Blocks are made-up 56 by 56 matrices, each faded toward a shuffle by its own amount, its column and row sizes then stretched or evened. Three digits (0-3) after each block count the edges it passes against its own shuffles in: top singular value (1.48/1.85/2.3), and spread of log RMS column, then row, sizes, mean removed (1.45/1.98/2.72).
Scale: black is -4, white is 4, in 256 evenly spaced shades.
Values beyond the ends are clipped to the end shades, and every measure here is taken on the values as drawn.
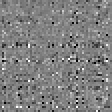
2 2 2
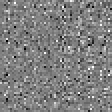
2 2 0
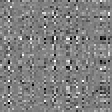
3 3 2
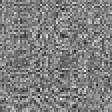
3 1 1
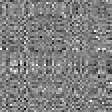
3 1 2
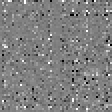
0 2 2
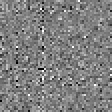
1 2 1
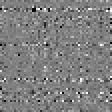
0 2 3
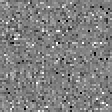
0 0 1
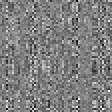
3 3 1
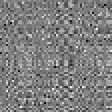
3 1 1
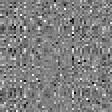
3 2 0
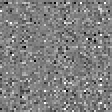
1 2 2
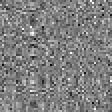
2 1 0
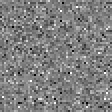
0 0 1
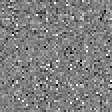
1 1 0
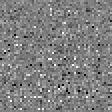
0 1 2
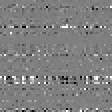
3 1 3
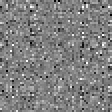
2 2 0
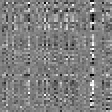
3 3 2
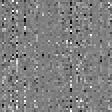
1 3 1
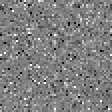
1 0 0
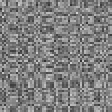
3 1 1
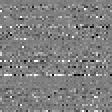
2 0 3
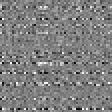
3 1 3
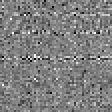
2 0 2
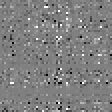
1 2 3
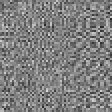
3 2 1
